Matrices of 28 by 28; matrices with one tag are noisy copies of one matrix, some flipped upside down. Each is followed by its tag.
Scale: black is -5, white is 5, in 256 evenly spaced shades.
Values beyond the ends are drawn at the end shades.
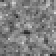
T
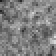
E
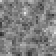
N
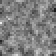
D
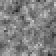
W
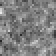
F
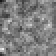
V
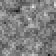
W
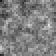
V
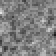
F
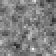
W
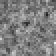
T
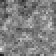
V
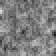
F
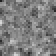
D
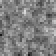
N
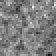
W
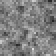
W
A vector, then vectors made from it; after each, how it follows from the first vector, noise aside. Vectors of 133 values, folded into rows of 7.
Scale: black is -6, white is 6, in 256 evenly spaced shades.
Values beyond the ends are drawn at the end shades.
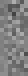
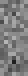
reversed.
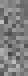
reversed, negated.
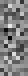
wrapped around, scaled up.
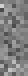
reversed, negated.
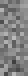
reversed.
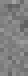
shrunk.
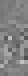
wrapped around, negated, partly zeroed.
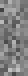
reversed, negated.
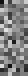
wrapped around, scaled up.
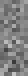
reversed.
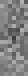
wrapped around.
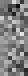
scaled up.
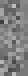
reversed.
